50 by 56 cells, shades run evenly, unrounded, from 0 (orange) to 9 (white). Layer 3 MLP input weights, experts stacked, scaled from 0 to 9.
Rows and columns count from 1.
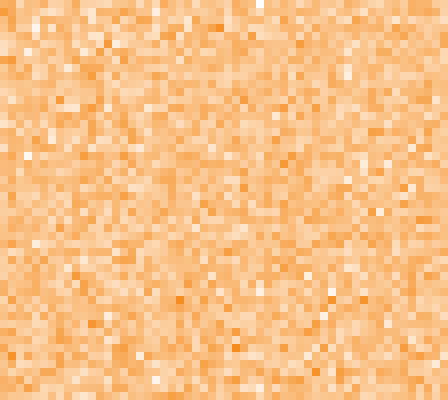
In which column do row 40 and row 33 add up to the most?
14
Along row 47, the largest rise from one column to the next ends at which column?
41
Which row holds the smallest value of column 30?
44
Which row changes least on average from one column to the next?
11
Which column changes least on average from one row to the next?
34
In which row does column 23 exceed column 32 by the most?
5
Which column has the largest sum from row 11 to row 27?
46
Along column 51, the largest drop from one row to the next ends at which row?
26
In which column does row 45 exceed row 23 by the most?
39
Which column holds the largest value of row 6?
15
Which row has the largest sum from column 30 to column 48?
45
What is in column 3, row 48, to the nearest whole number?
2
